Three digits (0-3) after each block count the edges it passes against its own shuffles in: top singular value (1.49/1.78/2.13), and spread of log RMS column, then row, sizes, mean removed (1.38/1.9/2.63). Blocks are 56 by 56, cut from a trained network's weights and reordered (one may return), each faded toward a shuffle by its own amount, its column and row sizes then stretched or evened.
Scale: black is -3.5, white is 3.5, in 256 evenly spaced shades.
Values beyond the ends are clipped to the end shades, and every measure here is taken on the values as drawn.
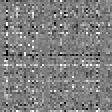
2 3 2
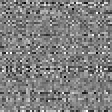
3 0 3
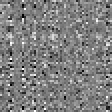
2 3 0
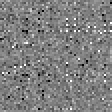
1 1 1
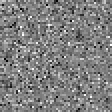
1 0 0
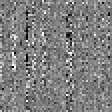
1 3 1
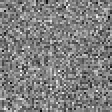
0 0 0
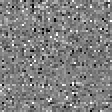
0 1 1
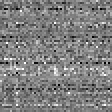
2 1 3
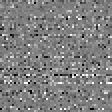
1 0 3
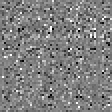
1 2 1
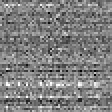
3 2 2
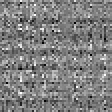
2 3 0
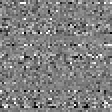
1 1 3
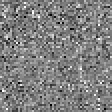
0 1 2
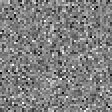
1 0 0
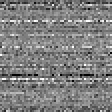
3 0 3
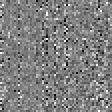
2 3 0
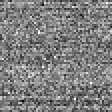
1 0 0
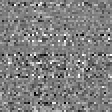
1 1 3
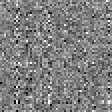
2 2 0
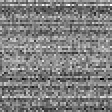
3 0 2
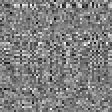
3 0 2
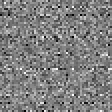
2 1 2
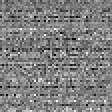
2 1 3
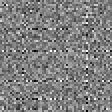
3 1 2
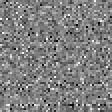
1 0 1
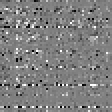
2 2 3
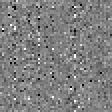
0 2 0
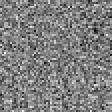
2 0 0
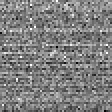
2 1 1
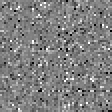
0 1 1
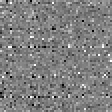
1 1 2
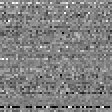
2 0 3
